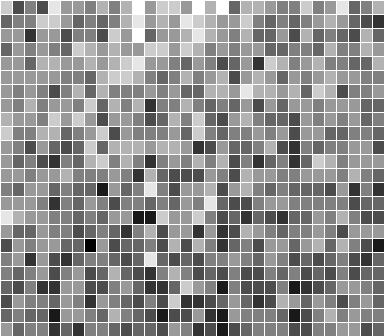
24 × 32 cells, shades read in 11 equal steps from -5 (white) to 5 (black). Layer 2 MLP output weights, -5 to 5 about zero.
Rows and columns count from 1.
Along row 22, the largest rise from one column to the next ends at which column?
16
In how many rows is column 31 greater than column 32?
6
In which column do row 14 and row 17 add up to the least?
13
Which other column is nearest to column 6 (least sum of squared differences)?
3
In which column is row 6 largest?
20
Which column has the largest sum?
25
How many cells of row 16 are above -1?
20
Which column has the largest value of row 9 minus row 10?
9
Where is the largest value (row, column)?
18, 8
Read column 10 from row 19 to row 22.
1 -2 0 0
